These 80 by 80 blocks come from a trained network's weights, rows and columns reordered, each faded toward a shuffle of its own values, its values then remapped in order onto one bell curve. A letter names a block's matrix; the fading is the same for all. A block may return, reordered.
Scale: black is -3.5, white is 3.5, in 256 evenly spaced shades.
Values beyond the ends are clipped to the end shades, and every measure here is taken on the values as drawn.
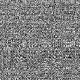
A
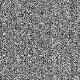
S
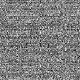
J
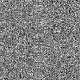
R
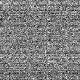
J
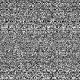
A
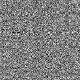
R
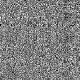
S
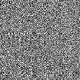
S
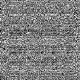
J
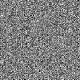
S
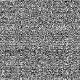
J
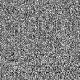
R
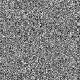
R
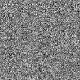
R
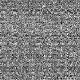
J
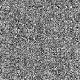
S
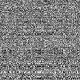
A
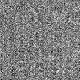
R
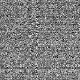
J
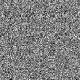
R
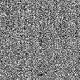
R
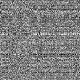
A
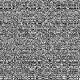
A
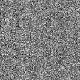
R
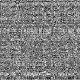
J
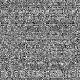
J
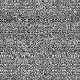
A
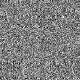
S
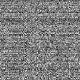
J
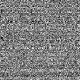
A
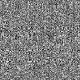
S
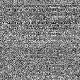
A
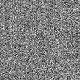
R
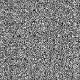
S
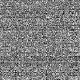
J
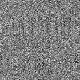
R
